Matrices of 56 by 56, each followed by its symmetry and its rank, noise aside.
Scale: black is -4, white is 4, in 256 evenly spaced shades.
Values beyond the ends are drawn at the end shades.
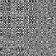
no symmetry, rank five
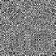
symmetric, rank seven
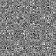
symmetric, rank seven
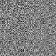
no symmetry, rank seven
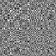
symmetric, rank six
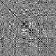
symmetric, rank five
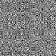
no symmetry, rank six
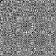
symmetric, rank seven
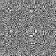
symmetric, rank seven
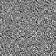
symmetric, rank seven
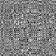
no symmetry, rank five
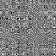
no symmetry, rank five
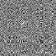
symmetric, rank seven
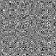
antisymmetric, rank six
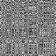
no symmetry, rank five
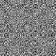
symmetric, rank five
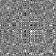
symmetric, rank five
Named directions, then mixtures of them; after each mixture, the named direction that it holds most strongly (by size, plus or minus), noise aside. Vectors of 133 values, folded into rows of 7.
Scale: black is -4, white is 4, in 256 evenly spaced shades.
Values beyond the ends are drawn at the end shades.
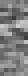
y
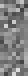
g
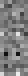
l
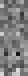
l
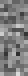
l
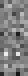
l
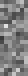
g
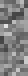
g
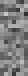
g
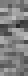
y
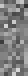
g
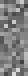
g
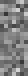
g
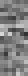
y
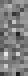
l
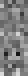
l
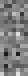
l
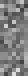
g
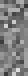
g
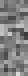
y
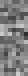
y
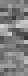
y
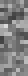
y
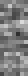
y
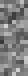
g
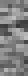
y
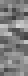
y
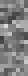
y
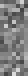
g
